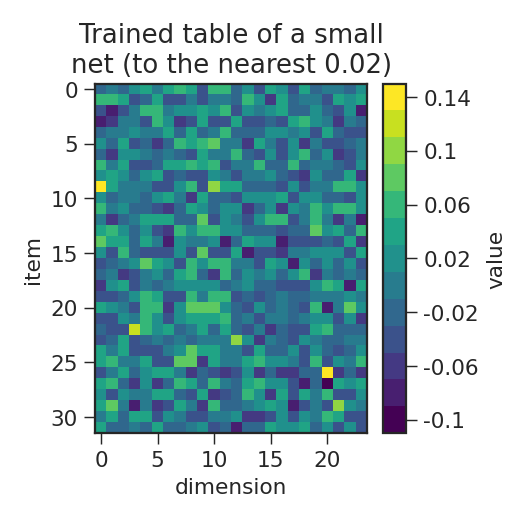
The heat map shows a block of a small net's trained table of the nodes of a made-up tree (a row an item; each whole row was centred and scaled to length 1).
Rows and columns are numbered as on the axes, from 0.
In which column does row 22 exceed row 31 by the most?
3
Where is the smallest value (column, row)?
20, 27
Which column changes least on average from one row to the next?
19
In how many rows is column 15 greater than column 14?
17
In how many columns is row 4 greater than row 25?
7
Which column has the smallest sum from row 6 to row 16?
16
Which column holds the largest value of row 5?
10
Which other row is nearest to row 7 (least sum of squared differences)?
24
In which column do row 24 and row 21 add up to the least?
21
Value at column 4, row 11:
-0.02
